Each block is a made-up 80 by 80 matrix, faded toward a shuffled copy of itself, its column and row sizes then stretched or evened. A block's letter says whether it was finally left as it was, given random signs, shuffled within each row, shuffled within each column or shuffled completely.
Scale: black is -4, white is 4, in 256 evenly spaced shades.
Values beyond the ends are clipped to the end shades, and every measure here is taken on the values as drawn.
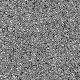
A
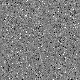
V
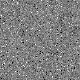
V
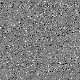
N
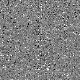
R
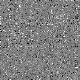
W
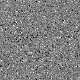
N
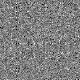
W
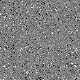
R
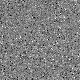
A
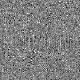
W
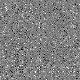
W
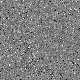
A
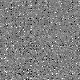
W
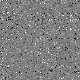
R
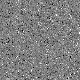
V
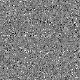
R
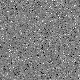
A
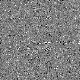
R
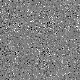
R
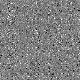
W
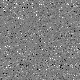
N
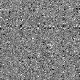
W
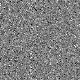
V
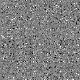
W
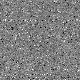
N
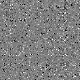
W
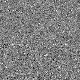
N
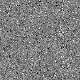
V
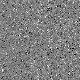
V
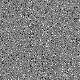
V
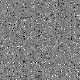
W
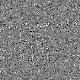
R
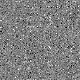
R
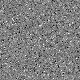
A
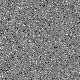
A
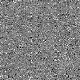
W
